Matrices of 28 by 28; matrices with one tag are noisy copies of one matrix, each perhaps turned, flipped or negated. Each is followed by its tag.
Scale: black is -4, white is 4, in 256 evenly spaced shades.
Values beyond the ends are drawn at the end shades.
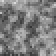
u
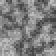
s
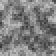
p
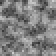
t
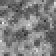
u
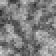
s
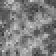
p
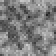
p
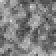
u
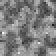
t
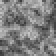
u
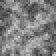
p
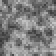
u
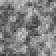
u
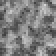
t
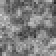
u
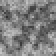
p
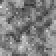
p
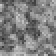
u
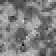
u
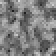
t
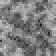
p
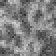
s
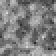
u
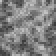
p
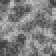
s
